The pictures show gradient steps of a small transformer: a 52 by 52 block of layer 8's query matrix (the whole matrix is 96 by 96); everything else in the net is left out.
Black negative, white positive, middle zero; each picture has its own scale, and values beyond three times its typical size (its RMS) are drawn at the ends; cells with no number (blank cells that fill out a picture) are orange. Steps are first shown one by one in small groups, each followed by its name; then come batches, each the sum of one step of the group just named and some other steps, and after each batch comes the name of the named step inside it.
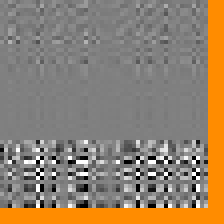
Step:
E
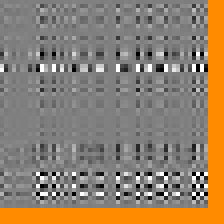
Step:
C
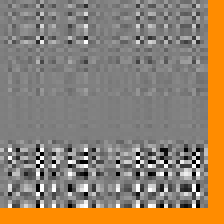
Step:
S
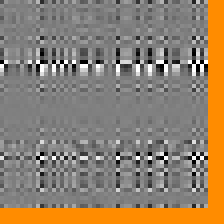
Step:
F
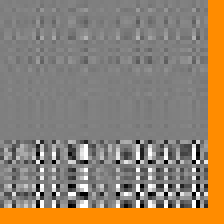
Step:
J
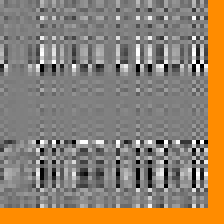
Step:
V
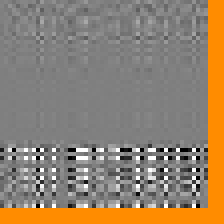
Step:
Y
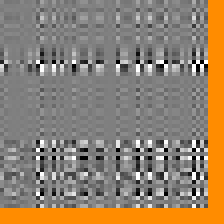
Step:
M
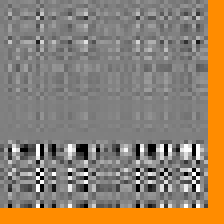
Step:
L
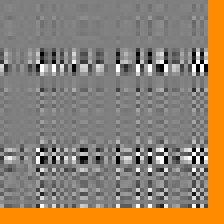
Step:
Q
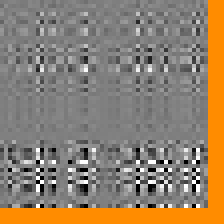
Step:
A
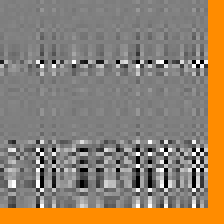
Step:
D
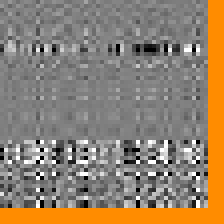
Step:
E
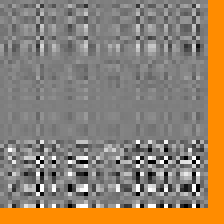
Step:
S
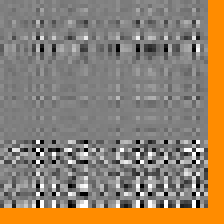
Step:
J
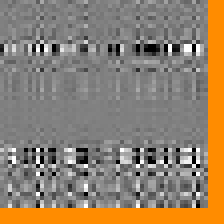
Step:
S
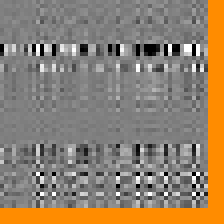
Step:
C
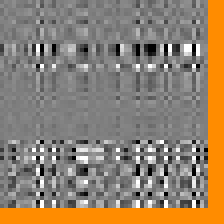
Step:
A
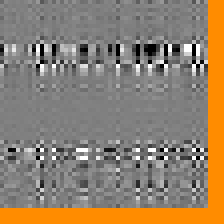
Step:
F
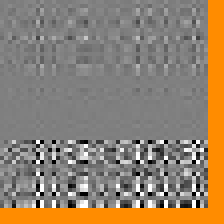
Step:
J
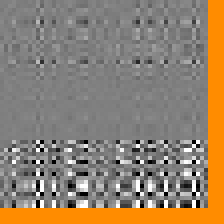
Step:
J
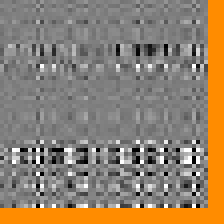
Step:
Q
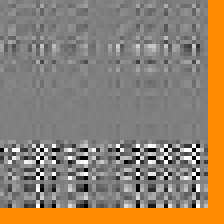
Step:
E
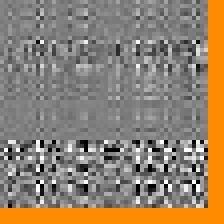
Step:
L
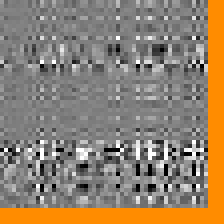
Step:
V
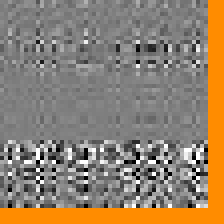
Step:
E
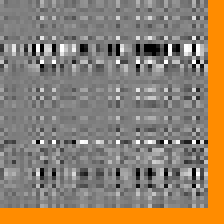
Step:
V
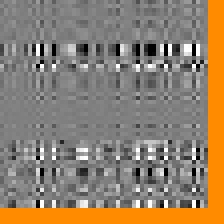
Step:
D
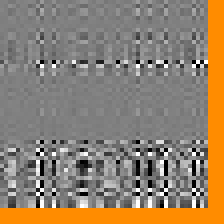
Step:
D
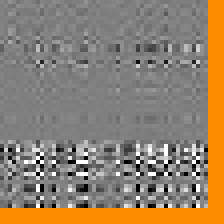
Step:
E
